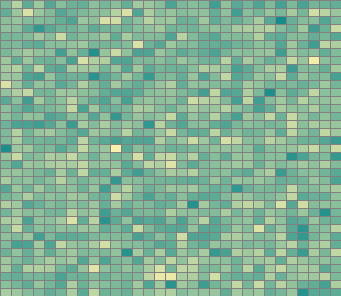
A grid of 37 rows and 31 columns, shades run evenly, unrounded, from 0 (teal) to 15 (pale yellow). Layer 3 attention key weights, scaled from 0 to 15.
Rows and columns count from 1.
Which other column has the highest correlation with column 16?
20
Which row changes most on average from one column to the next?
32
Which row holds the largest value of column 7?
28
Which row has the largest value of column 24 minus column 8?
36
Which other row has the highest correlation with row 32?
29
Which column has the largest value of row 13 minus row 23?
18
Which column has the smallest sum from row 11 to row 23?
12
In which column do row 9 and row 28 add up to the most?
7
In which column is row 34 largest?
9
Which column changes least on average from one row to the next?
5
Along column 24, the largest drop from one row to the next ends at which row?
30
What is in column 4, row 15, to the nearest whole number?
8
